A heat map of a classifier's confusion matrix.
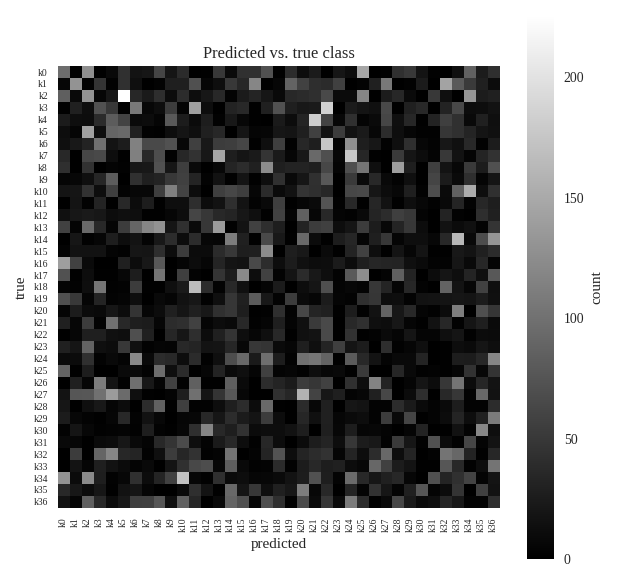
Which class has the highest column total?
k22
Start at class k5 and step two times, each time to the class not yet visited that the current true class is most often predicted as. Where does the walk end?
k34
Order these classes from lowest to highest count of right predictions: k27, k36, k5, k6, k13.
k36, k27, k5, k6, k13
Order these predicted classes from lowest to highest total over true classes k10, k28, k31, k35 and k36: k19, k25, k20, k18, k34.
k19, k18, k25, k34, k20
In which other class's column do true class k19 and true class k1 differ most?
k32
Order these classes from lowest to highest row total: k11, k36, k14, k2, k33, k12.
k11, k12, k33, k14, k36, k2
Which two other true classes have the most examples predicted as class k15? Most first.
k17, k24
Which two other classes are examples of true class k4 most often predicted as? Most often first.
k21, k9
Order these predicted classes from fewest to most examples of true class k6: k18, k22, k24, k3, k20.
k20, k18, k3, k24, k22
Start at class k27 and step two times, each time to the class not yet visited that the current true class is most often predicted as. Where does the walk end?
k33
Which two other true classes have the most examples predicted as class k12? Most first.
k30, k33
